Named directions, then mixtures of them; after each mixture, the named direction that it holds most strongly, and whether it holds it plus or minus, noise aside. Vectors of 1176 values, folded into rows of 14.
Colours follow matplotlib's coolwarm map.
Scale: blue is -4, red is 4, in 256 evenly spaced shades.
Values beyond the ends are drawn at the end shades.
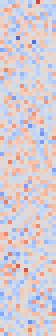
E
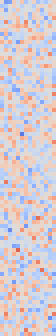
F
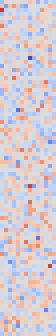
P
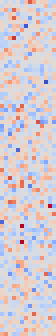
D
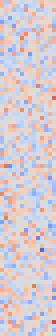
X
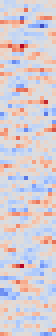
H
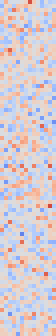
X, minus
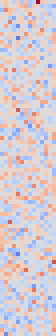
E, plus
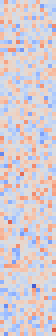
X, minus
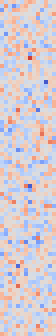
P, minus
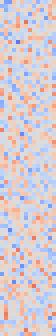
F, plus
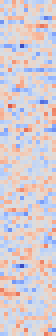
H, minus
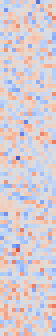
F, plus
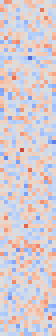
F, minus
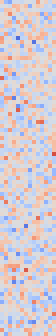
E, plus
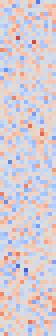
E, minus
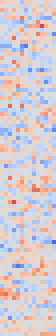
H, minus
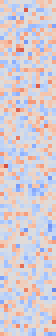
X, plus
